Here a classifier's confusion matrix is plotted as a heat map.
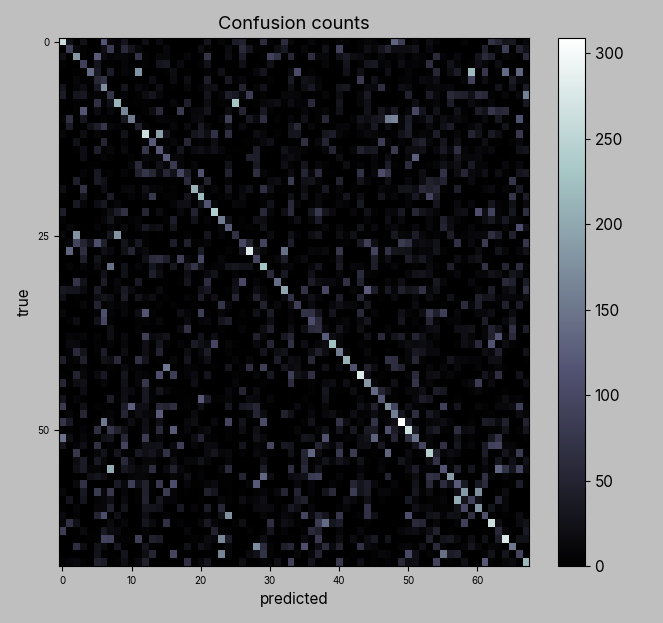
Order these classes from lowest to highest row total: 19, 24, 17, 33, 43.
24, 33, 19, 43, 17
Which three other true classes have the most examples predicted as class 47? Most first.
10, 53, 50
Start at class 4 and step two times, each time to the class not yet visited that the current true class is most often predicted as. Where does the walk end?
57
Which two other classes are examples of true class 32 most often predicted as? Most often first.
44, 38
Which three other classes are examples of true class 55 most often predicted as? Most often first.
7, 63, 66
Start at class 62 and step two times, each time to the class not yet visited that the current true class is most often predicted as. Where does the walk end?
63
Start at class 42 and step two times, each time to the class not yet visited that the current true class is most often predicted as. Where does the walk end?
51
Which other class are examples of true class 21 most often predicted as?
33
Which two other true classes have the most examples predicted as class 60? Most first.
58, 22
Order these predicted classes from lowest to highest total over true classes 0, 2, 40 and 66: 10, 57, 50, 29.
10, 57, 50, 29
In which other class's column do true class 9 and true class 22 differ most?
3
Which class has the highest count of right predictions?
49
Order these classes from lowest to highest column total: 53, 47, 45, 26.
26, 45, 47, 53
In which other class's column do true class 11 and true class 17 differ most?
46
